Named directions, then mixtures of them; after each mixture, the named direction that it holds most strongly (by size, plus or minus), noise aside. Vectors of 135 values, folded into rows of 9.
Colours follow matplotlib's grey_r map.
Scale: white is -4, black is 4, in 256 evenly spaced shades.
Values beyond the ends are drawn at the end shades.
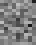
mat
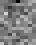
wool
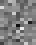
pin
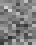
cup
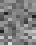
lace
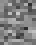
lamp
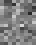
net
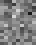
net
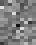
pin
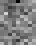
wool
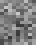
cup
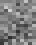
cup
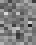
mat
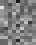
pin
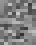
lamp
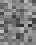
mat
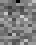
wool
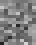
lamp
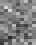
cup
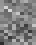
cup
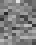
wool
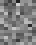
wool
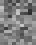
net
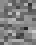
lamp
